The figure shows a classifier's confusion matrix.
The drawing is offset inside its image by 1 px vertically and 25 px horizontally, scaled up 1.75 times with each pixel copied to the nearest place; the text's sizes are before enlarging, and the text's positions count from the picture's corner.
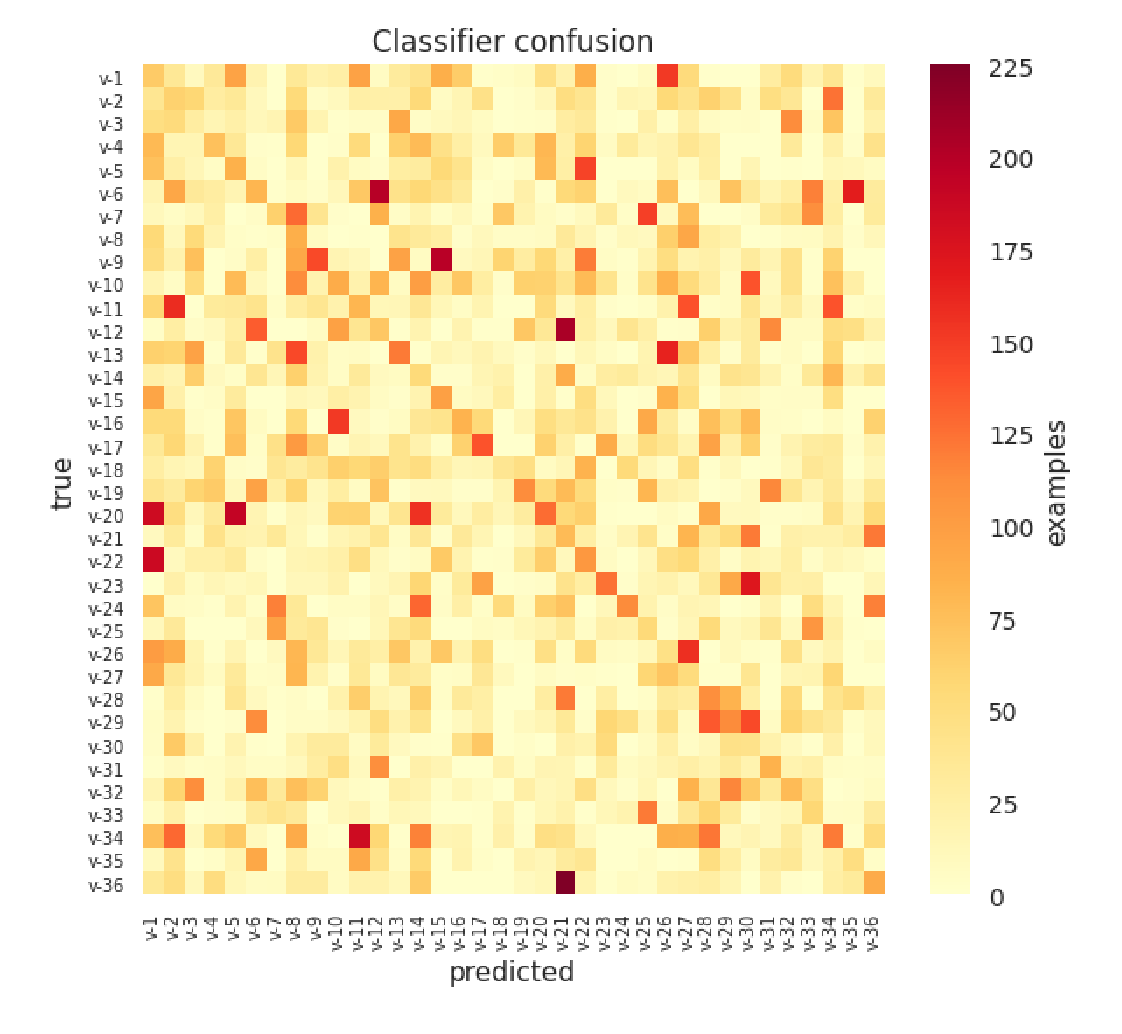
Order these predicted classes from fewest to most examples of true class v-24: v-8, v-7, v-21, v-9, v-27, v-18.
v-9, v-27, v-8, v-18, v-21, v-7
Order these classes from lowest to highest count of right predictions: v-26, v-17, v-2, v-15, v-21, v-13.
v-26, v-2, v-21, v-15, v-13, v-17
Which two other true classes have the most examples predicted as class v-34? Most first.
v-11, v-2
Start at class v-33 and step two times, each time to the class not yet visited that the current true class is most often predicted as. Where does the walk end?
v-7
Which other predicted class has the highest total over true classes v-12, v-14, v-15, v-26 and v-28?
v-21
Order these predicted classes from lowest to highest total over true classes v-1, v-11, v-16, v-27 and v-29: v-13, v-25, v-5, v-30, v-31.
v-31, v-13, v-25, v-5, v-30
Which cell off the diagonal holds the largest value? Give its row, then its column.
v-36, v-21
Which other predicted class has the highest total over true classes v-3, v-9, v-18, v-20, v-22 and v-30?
v-1
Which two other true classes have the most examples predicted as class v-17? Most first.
v-23, v-30
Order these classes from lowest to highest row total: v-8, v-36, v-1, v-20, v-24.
v-8, v-36, v-24, v-1, v-20
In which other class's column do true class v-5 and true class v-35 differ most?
v-22
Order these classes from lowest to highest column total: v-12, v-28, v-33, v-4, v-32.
v-4, v-33, v-32, v-12, v-28
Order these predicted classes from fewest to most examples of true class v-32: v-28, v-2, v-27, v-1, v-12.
v-12, v-1, v-28, v-2, v-27
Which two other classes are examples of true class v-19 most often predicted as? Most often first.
v-31, v-6
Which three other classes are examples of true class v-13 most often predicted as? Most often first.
v-26, v-8, v-3
